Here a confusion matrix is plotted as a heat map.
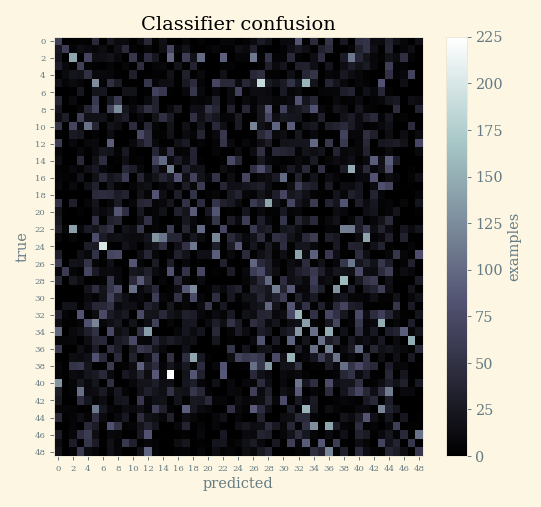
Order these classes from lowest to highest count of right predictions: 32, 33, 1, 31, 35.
1, 31, 35, 33, 32
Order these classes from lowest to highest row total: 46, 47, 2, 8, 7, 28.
7, 46, 47, 28, 8, 2
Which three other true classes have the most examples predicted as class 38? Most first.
28, 22, 19
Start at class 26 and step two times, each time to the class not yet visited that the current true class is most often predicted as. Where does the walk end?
15
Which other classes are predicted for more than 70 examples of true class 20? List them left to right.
8, 18, 21
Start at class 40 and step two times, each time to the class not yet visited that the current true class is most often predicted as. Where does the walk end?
32
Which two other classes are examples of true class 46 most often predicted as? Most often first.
48, 12
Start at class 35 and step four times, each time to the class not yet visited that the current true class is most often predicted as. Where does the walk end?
5
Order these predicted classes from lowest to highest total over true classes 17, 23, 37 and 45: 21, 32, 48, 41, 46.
48, 46, 32, 21, 41
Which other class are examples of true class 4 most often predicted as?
47
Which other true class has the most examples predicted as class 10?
29
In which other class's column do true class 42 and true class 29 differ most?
37
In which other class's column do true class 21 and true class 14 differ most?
42
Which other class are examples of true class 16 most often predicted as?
30
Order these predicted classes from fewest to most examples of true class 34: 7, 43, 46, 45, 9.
43, 9, 45, 7, 46
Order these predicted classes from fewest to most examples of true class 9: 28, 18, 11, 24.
11, 24, 18, 28
